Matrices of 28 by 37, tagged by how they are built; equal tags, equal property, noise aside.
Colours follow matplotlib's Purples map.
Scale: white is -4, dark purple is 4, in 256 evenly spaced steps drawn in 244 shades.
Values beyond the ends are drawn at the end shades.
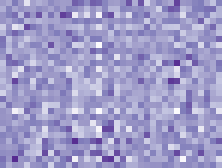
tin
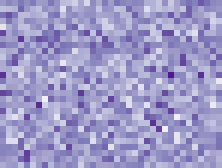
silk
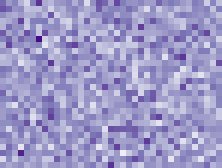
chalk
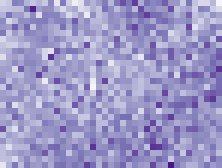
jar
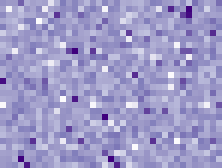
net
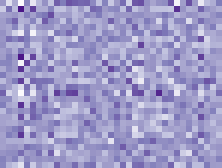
tin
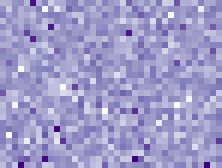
net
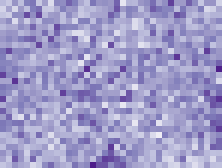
jar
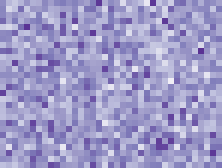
chalk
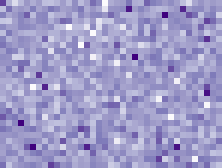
net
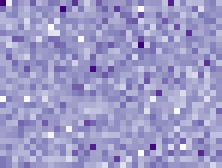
net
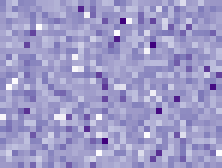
net
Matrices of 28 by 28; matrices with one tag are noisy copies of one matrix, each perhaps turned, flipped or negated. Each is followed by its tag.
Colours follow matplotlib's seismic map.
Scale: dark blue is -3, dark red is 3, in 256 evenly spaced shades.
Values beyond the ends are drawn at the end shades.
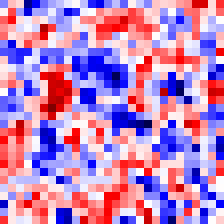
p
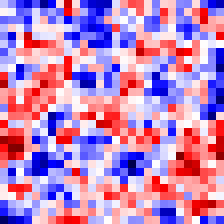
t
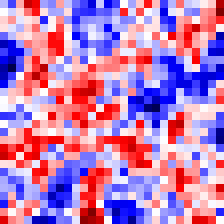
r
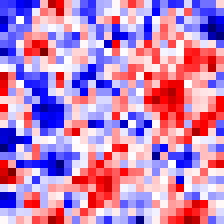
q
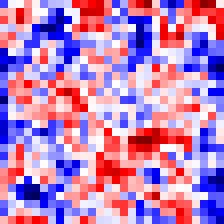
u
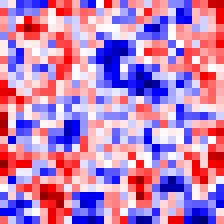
u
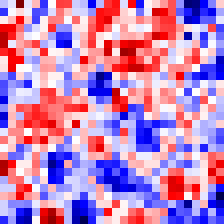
q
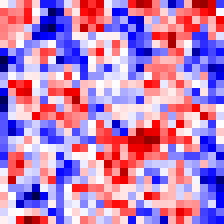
u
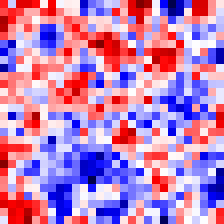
q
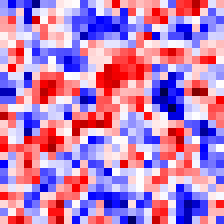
p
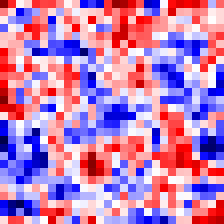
t
